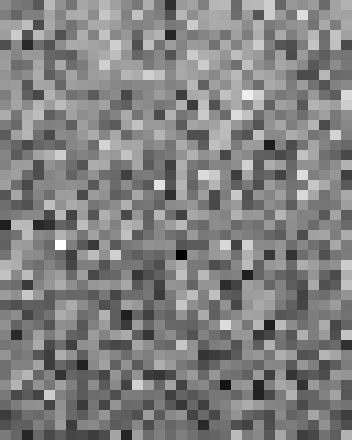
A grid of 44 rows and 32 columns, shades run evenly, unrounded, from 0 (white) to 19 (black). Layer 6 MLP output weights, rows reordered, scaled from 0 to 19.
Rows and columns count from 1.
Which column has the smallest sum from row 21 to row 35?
6
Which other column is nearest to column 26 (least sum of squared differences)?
13
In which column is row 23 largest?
1
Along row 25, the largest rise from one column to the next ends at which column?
22
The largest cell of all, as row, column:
26, 17
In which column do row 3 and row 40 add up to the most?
4
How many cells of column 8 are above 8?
31
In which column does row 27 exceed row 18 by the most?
20
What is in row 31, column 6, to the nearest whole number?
8
